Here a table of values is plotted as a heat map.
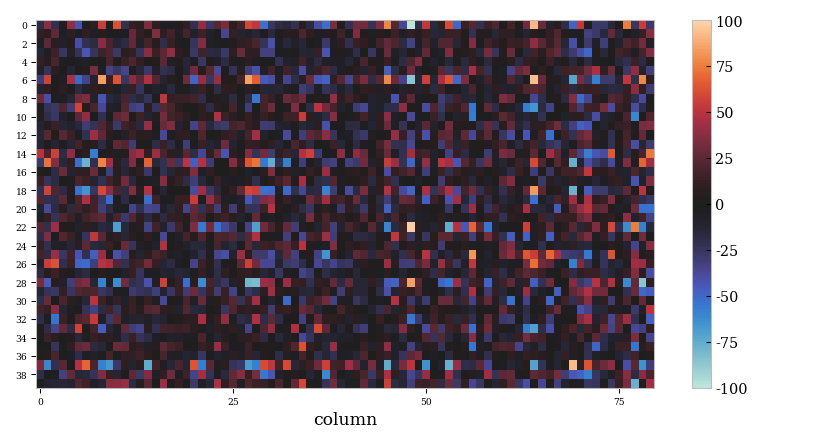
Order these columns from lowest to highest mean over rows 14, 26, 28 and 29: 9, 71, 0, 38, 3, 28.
28, 71, 3, 38, 9, 0
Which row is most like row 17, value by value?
24
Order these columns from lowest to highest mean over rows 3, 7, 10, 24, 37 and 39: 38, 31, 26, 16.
26, 31, 38, 16
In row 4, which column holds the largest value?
49
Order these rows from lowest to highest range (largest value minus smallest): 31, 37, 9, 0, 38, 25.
31, 38, 9, 25, 37, 0
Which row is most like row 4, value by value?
36
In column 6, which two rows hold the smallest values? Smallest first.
15, 18
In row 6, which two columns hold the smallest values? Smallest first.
48, 69
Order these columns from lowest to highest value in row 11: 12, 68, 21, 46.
68, 46, 12, 21
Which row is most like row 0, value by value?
6
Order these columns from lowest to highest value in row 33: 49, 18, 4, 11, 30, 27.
27, 4, 49, 18, 11, 30
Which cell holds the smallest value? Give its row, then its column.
0, 48
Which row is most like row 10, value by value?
35
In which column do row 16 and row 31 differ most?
71
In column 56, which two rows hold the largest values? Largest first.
25, 22
